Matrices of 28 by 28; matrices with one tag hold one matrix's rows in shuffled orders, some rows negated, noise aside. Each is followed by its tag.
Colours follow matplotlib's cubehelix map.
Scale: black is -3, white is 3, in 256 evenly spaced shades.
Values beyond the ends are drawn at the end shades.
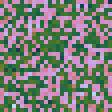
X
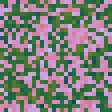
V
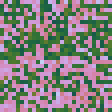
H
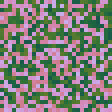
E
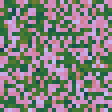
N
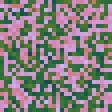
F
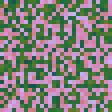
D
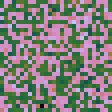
E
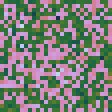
X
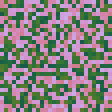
E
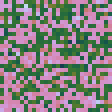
H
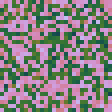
E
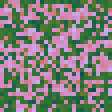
H
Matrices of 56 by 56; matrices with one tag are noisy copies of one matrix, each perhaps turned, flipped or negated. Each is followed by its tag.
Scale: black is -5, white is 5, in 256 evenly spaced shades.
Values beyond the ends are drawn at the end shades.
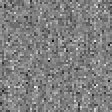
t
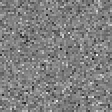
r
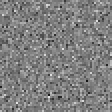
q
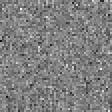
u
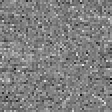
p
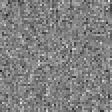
u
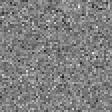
r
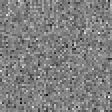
u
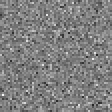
r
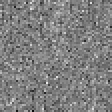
p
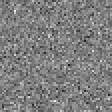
r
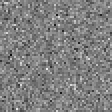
r
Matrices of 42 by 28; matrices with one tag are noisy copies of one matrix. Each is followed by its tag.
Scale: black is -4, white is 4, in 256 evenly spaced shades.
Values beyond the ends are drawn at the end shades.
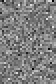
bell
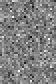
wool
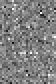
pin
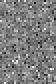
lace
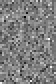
wool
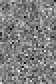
wool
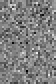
pin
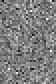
bell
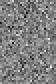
wool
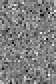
pin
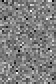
bell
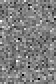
lace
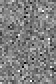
wool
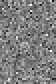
bell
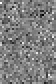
pin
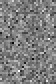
wool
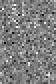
pin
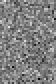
lace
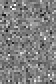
pin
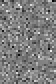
bell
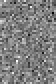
lace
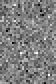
pin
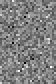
wool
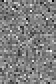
bell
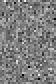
lace
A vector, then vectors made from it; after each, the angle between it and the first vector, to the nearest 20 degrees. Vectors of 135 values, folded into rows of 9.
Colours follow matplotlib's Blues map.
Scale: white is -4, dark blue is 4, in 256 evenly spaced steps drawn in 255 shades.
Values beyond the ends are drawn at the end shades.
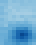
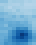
20 degrees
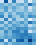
60 degrees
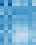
140 degrees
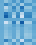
100 degrees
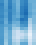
140 degrees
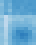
60 degrees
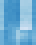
100 degrees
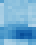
40 degrees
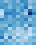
120 degrees
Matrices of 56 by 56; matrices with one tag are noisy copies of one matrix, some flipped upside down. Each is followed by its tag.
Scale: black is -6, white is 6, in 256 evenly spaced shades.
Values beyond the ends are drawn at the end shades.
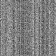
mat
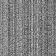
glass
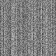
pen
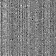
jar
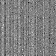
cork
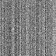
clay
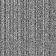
cork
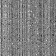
jar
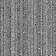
pen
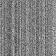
clay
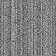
pen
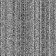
mat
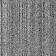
jar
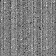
pen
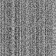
clay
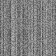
pen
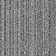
cork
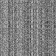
glass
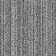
pen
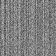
cork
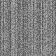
pen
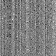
clay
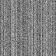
pen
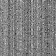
glass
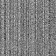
cork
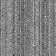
mat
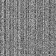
cork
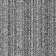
glass
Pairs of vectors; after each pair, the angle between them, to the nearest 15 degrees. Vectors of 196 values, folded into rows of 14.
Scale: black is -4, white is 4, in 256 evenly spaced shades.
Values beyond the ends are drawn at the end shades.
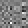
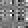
90 degrees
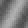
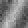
15 degrees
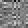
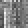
120 degrees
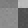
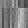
135 degrees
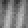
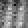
30 degrees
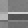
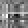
45 degrees
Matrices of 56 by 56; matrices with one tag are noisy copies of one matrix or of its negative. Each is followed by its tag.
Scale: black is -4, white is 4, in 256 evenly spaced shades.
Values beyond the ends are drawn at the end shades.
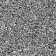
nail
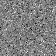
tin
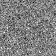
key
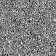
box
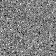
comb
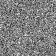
tin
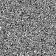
tin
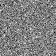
key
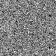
nail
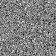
comb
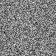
key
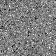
nail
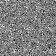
nail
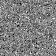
comb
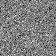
comb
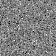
comb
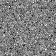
key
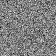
tin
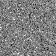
tin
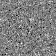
box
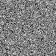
tin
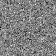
tin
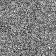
nail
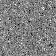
box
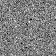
box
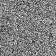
comb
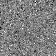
tin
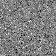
box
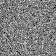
key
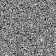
tin
